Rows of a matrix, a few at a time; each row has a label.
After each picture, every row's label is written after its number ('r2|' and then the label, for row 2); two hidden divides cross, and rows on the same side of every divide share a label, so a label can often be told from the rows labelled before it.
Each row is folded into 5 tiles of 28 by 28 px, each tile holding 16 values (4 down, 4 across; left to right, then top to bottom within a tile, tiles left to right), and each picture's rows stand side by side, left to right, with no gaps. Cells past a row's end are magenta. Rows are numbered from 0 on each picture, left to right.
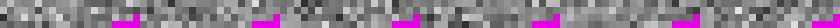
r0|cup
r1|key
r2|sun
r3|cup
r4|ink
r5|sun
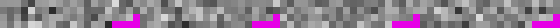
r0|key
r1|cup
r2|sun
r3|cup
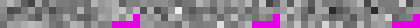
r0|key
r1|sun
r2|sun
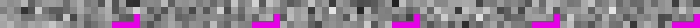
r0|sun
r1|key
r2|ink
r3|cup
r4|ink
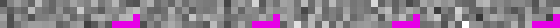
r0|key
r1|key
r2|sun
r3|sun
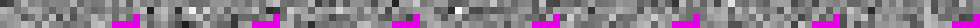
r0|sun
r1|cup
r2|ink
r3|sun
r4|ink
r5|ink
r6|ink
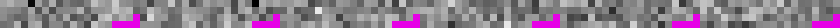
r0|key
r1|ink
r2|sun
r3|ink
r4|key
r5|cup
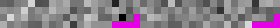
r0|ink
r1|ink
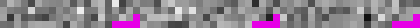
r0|key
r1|ink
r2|key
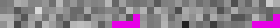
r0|sun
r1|cup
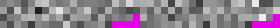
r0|cup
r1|key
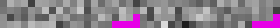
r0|key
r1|cup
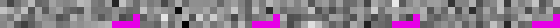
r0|ink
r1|cup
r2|key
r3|key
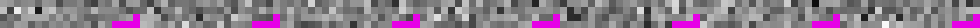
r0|cup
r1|sun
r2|ink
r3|ink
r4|key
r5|ink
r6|sun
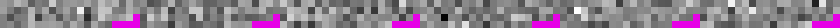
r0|key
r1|ink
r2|ink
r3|sun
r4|cup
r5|ink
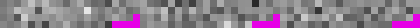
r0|cup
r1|ink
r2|cup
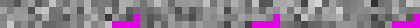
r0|ink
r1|key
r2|cup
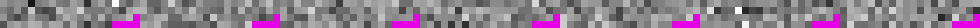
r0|key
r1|ink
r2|key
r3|cup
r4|sun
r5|sun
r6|ink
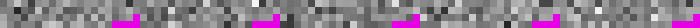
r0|sun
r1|key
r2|key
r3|key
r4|sun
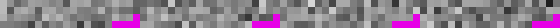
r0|cup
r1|ink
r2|ink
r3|sun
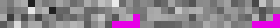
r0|key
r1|ink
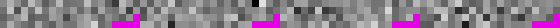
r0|ink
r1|ink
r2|sun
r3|cup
